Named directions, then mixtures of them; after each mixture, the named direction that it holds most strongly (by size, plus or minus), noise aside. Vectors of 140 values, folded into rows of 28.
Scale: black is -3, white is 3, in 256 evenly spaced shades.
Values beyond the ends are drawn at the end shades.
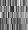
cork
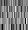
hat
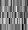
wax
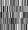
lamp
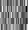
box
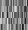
wax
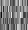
lamp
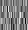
hat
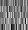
hat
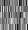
lamp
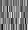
hat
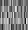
hat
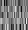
hat
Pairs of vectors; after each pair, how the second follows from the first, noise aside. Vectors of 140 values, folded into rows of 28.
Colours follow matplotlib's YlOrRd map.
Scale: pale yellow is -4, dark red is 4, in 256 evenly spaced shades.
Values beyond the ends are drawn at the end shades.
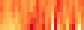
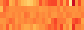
wrapped around, partly zeroed.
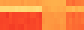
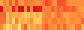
negated, partly zeroed.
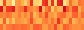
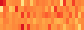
wrapped around, negated, partly zeroed.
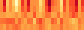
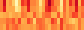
copied.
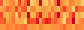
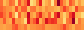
copied.
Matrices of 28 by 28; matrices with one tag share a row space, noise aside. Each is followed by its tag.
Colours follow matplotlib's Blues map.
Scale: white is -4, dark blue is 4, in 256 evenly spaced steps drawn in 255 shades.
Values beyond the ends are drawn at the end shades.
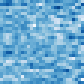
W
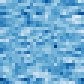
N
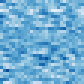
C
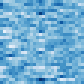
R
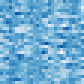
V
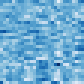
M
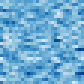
M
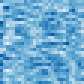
C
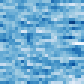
N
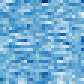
V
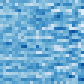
W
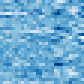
W
